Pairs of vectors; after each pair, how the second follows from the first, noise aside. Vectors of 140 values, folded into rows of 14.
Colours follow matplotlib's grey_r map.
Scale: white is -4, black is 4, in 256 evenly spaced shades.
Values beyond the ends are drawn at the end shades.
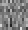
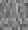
reversed, negated, shrunk.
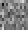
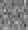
reversed, shrunk.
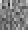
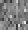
reversed, negated, partly zeroed.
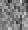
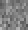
reversed, negated, shrunk.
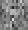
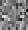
shuffled.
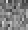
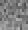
reversed, negated, shrunk.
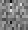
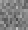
reversed, negated, shrunk.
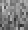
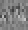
reversed, partly zeroed.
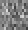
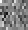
reversed, negated.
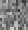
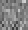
negated, partly zeroed.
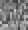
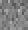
reversed, negated, shrunk.
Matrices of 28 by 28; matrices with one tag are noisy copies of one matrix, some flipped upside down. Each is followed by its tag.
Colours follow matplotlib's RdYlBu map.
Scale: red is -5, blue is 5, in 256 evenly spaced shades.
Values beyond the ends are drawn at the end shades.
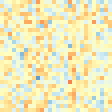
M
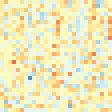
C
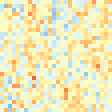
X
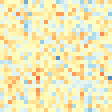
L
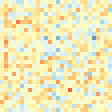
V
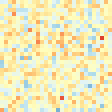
L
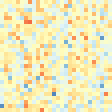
M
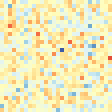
L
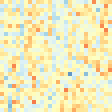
X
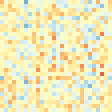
L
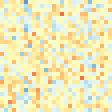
L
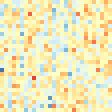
X
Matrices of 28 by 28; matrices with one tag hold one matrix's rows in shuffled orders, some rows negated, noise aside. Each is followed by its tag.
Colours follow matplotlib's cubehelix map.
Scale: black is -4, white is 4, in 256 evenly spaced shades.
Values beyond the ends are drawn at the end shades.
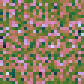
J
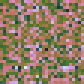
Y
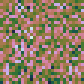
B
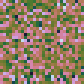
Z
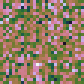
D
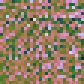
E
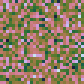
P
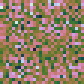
B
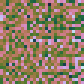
E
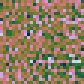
E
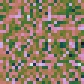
E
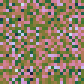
B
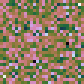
Y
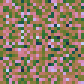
D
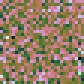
J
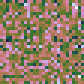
P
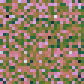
J
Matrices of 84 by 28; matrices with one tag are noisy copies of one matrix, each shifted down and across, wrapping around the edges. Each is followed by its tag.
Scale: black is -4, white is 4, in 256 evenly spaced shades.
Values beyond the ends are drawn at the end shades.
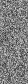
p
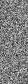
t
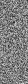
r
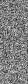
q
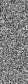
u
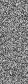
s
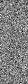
p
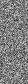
u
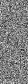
q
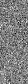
q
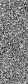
t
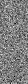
r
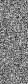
t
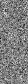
r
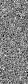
t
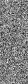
s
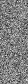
p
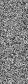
p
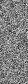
t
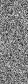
r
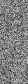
p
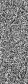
s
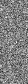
u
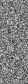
t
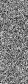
s
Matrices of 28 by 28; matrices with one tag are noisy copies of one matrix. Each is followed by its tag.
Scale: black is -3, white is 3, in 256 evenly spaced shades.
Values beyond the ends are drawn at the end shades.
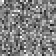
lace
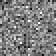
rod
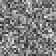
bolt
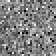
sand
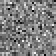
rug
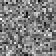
rug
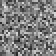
bolt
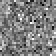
sand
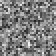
sand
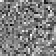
lace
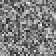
bolt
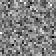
lace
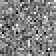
sand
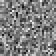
lace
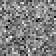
rod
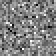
rod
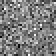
rod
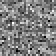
bolt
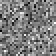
sand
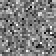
sand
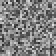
rug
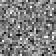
lace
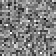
bolt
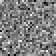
lace
